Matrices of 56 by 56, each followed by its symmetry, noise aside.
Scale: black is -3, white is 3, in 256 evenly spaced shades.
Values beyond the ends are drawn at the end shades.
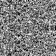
mirrored top to bottom.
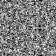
mirrored top to bottom.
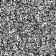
same after a half turn.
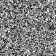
antisymmetric.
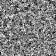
antisymmetric.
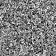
symmetric across the other diagonal.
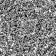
symmetric.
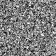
no symmetry.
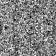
mirrored top to bottom.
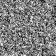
antisymmetric.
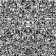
mirrored left to right.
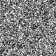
symmetric.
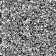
mirrored top to bottom.
